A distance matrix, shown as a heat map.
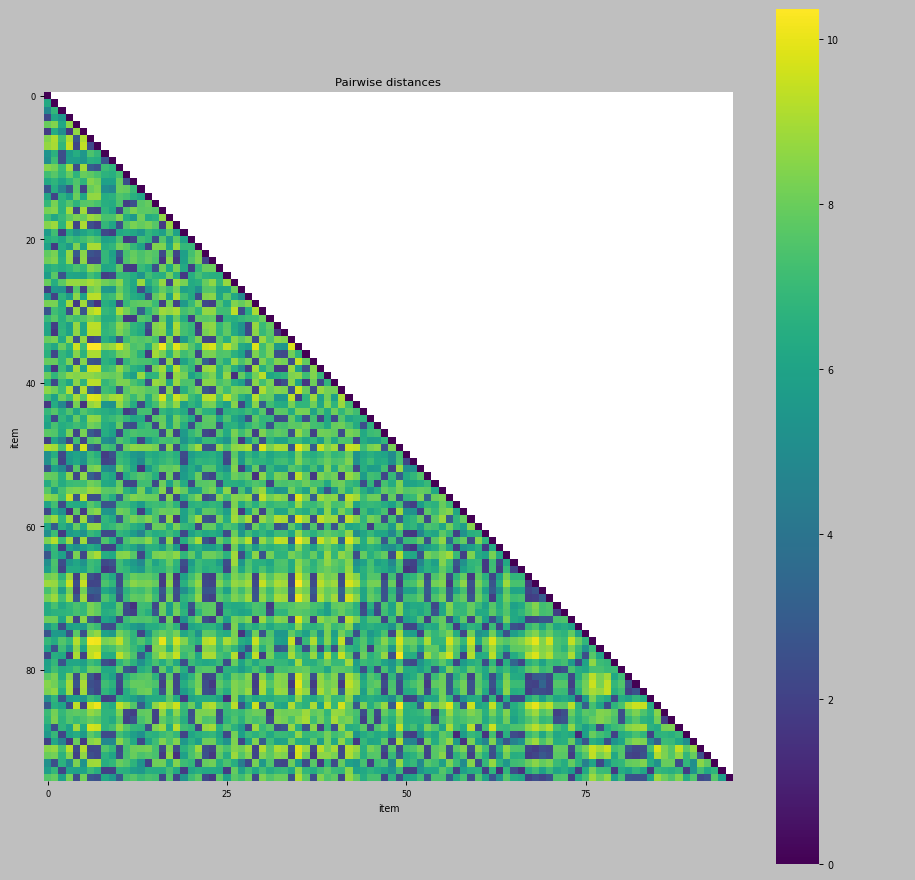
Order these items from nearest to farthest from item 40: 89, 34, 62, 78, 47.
78, 89, 47, 34, 62
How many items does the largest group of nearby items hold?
29
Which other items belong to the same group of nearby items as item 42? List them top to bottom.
35, 76
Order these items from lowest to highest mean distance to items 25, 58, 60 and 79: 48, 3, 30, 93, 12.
48, 3, 93, 30, 12
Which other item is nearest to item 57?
89
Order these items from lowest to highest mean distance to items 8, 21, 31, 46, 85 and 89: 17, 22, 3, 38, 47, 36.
3, 38, 36, 17, 47, 22
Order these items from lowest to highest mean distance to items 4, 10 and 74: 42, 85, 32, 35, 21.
21, 32, 85, 42, 35
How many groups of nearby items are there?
7
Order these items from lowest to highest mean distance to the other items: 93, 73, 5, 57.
73, 57, 93, 5
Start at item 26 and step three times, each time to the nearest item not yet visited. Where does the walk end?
55
